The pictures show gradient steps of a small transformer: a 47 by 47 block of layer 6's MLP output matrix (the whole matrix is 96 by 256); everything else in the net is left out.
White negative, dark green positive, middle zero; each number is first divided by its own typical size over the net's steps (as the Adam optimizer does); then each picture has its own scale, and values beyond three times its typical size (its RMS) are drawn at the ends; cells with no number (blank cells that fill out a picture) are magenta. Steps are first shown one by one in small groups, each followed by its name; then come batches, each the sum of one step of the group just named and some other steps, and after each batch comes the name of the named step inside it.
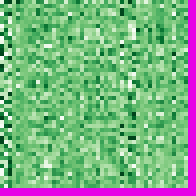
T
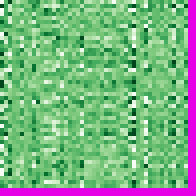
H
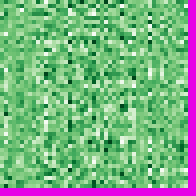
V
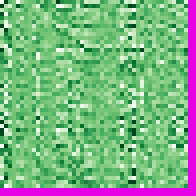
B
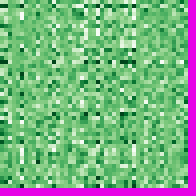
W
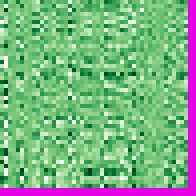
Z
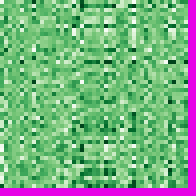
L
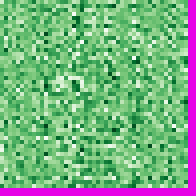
L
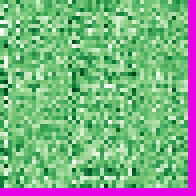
Z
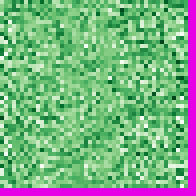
T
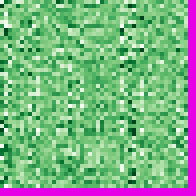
B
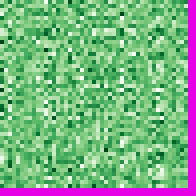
V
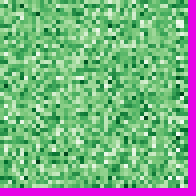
W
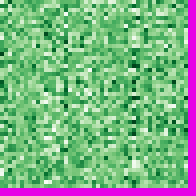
H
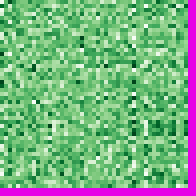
H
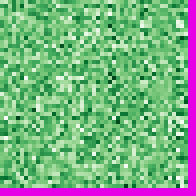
W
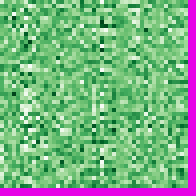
L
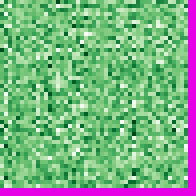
B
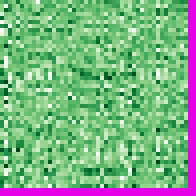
Z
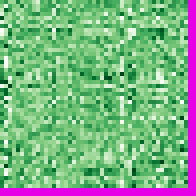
Z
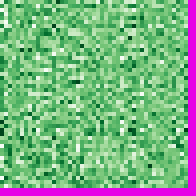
B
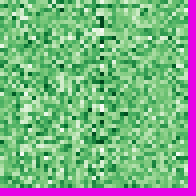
W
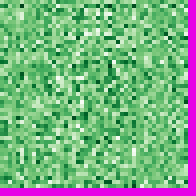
W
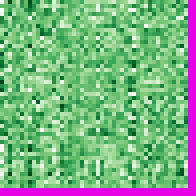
H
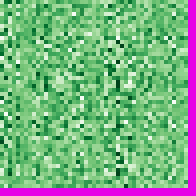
T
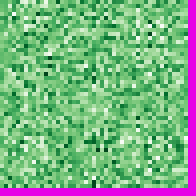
V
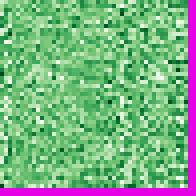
L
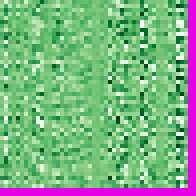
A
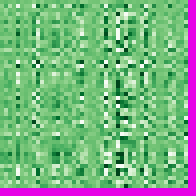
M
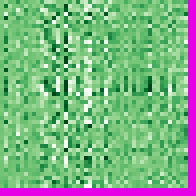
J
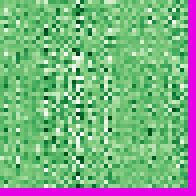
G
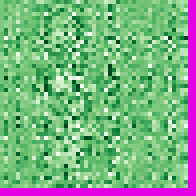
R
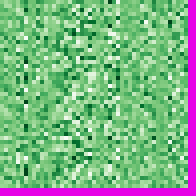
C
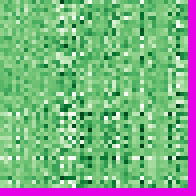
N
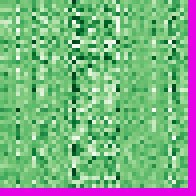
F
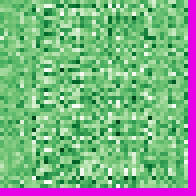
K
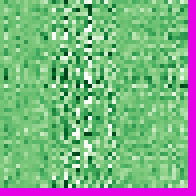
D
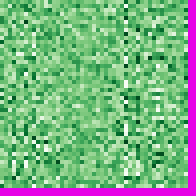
K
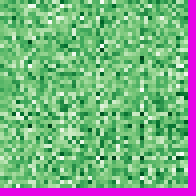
N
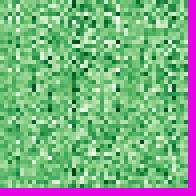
F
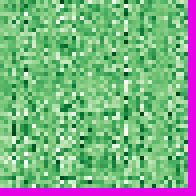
N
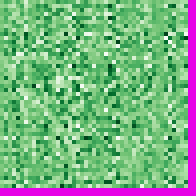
R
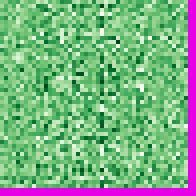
R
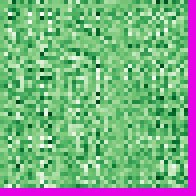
G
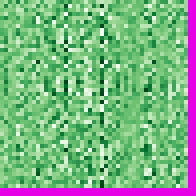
J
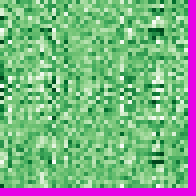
J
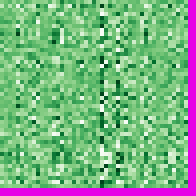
M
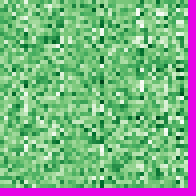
A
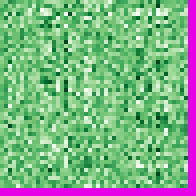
J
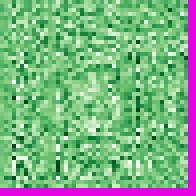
C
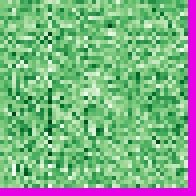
C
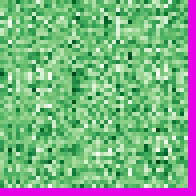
F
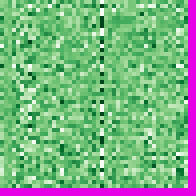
K
